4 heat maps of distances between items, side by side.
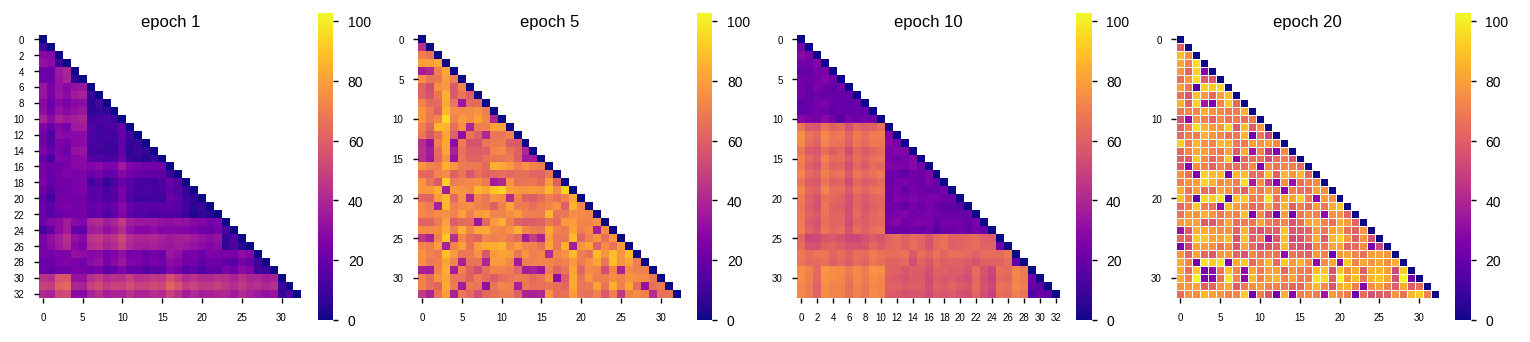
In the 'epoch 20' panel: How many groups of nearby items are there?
10
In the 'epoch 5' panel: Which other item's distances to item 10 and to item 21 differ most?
2
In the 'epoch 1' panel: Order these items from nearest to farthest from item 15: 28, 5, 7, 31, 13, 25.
13, 7, 28, 5, 25, 31
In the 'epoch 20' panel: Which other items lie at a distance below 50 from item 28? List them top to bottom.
2, 6, 17, 20
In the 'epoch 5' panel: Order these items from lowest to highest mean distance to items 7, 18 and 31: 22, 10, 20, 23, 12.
12, 23, 10, 20, 22
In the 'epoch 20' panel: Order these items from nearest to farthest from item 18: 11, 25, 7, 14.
14, 11, 25, 7
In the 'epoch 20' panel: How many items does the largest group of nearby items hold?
6
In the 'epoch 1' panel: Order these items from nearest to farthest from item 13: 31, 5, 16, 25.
16, 5, 25, 31
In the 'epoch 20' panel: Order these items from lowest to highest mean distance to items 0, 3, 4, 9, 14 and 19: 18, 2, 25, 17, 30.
30, 18, 25, 17, 2
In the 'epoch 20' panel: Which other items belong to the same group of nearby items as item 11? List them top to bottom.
25
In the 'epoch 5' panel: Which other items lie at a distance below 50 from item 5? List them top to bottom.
8, 12, 28, 31
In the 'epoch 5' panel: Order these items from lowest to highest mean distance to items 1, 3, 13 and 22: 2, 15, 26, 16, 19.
15, 26, 19, 2, 16
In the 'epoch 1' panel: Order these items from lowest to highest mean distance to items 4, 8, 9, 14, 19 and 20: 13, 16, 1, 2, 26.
13, 1, 16, 2, 26
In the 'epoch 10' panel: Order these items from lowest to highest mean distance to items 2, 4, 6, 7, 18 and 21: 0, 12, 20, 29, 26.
0, 20, 12, 26, 29
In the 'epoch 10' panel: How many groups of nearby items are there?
5
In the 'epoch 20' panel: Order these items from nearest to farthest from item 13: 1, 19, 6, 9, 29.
19, 29, 1, 9, 6
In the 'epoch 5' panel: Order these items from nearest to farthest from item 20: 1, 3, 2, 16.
1, 16, 2, 3
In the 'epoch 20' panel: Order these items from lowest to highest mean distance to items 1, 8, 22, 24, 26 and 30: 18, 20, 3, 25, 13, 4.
4, 3, 25, 18, 13, 20
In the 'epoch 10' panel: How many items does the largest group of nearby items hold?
14
